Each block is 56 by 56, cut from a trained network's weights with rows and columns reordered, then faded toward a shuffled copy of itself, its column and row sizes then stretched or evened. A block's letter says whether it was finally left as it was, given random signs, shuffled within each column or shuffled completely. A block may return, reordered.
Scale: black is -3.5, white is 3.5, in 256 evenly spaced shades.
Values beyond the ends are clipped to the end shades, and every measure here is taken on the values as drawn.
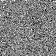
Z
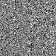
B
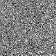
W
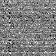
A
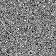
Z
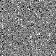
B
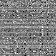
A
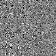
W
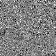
W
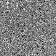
B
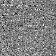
W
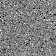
Z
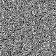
B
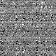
A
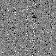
B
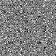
A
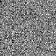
A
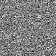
A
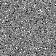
Z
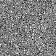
Z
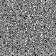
B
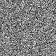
Z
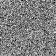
Z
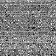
A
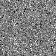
B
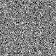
W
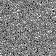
Z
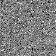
W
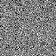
A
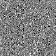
W
